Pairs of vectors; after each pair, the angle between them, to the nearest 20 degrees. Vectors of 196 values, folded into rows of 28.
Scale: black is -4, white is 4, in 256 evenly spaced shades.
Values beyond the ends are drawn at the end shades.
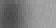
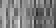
120 degrees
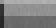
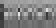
40 degrees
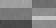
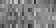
60 degrees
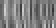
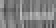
140 degrees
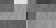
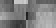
40 degrees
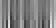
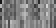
120 degrees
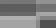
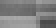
20 degrees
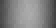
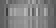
40 degrees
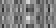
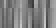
80 degrees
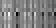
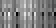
20 degrees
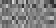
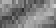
120 degrees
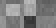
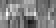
40 degrees
